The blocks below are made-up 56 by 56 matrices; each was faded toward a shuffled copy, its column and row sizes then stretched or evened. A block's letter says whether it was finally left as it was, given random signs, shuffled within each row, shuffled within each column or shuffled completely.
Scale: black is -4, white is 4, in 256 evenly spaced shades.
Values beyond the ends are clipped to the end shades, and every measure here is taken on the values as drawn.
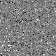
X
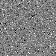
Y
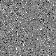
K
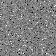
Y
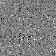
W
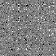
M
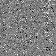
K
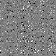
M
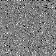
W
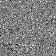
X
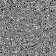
X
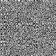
M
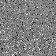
X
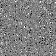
K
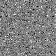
X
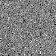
K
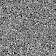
X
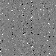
K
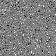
Y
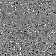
X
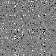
M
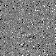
W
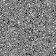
K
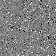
K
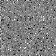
M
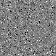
K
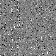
K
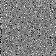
K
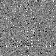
W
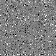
W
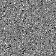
K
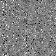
K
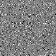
W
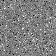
Y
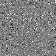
W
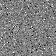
Y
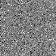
K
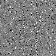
K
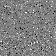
X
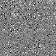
M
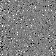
K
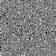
M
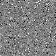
K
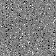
K
